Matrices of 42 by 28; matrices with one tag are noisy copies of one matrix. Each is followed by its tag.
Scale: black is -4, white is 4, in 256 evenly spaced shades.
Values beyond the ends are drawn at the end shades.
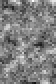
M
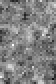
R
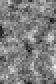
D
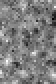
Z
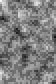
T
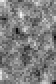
T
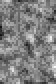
D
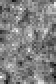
R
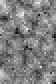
T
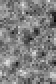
Z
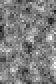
D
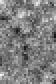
T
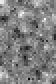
T
